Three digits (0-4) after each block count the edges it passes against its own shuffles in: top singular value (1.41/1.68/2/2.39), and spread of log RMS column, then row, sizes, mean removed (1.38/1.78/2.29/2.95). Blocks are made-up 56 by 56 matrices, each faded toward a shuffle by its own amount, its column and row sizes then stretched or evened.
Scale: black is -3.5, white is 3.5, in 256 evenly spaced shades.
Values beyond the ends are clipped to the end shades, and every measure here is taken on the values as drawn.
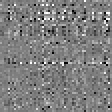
3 3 3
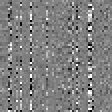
4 4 1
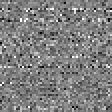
2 0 3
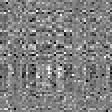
4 2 3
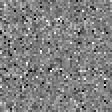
0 2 1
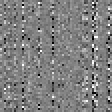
3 4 0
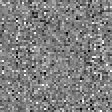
0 2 0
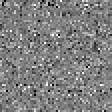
0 1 3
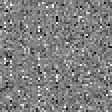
0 2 0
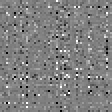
0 3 3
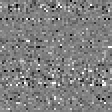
1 0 3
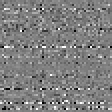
3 1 4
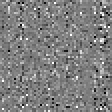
1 3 1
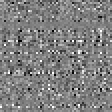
2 2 4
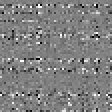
1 3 4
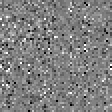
0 2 1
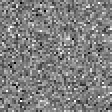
1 0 0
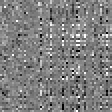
3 4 1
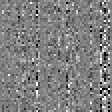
3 4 0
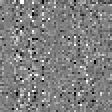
2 3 1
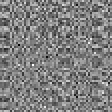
4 1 2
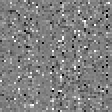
0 3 0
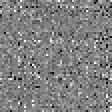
0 3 2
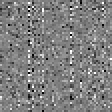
3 3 1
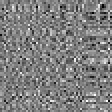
4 1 2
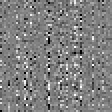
2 4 1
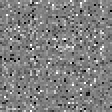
1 2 0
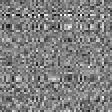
4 2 3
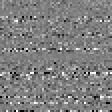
0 0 4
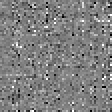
0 3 2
